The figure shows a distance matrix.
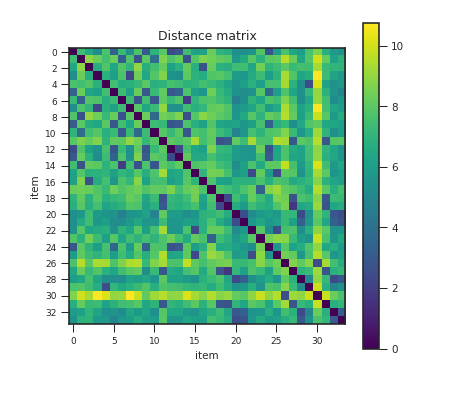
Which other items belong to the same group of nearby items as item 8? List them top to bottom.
1, 6, 10, 14
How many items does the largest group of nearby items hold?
6
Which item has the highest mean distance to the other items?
30
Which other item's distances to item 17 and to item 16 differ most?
2
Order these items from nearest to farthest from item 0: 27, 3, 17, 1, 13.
13, 3, 27, 1, 17
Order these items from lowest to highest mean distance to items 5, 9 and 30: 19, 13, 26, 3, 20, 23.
13, 26, 20, 19, 3, 23
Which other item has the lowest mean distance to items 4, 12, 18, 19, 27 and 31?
11
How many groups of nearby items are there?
10
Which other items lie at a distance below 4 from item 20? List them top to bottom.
21, 28, 32, 33
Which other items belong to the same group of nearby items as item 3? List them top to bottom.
7
